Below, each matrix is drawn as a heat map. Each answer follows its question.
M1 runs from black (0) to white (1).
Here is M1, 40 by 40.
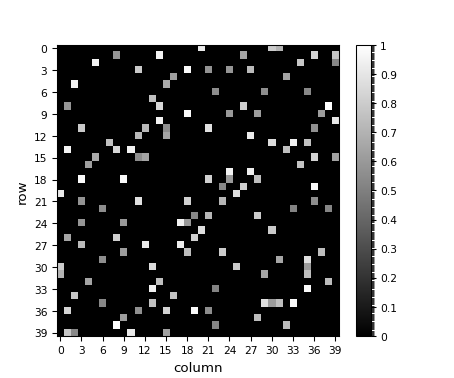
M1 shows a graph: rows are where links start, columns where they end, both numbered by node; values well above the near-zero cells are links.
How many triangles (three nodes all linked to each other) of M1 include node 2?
0
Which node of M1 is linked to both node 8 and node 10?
node 14
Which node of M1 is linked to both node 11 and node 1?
node 36
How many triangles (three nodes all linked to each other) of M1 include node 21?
3
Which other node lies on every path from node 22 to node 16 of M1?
node 38
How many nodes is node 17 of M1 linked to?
2
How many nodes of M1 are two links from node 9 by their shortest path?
4
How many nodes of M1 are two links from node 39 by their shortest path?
8
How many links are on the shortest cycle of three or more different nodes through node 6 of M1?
3
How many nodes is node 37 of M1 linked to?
2
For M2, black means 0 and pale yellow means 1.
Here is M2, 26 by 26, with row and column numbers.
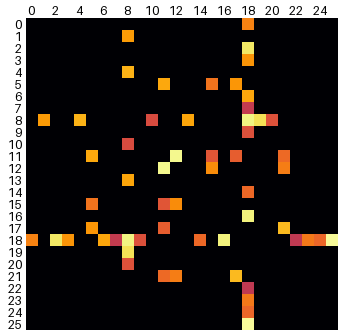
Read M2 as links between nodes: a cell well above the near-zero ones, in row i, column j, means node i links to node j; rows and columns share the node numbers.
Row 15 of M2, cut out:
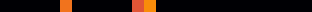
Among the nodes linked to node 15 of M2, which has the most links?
node 11
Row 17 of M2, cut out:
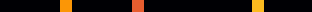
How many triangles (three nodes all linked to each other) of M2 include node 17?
2
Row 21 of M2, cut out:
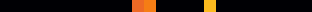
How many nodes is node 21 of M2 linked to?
3
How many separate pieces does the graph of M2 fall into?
2
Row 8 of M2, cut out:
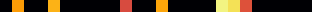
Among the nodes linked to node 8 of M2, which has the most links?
node 18
